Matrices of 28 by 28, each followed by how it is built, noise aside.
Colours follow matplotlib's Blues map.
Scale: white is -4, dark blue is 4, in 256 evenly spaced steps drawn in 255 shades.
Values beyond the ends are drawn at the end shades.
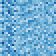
repeating rows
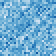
Hankel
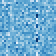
uneven columns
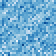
Hankel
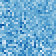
lower triangular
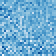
lower triangular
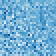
lower triangular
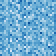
repeating rows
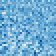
lower triangular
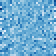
uneven columns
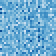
uneven columns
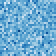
noise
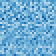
repeating columns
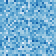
repeating rows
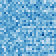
blocks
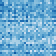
blocks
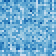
blocks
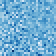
lower triangular
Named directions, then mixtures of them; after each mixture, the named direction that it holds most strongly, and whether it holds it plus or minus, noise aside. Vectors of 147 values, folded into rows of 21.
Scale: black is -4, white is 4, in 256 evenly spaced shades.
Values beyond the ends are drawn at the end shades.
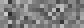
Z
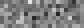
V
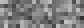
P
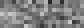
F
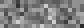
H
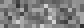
H, plus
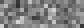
H, plus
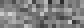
F, plus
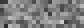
P, minus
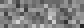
H, plus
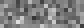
H, plus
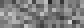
F, plus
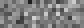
V, minus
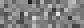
V, minus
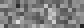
H, plus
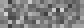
Z, plus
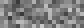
P, plus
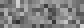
H, minus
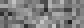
F, minus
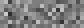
Z, plus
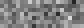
V, plus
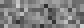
H, minus
